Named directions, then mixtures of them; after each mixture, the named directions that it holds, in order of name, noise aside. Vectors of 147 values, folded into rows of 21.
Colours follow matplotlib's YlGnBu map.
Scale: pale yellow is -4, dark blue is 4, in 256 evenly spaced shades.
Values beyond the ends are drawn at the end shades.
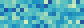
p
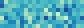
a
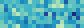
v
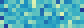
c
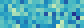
v.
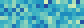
p.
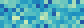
p.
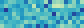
c, p, v.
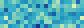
a, p, v.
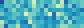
a, c, v.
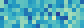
a, v.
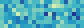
v.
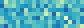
a, c, p.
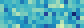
v.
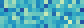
a, c, p.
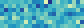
p.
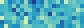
c, p, v.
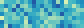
c, p, v.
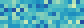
p.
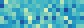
a.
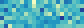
c.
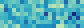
v.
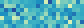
a, p.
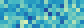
a, p, v.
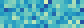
c, p.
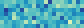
c, p.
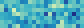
v.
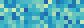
a, p.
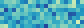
p, v.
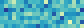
c, p.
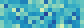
p, v.
